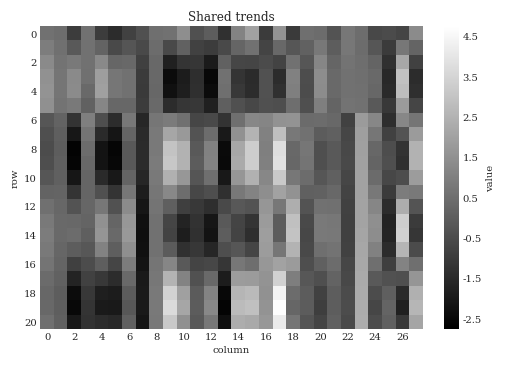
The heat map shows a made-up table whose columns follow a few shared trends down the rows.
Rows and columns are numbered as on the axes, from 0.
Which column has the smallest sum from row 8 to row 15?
7
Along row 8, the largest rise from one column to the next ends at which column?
14
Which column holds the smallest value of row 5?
12
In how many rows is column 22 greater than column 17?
5
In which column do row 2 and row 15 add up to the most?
26
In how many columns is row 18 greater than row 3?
13
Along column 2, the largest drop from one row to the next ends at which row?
6
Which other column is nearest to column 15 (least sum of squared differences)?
27
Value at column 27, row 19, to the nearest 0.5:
2.5
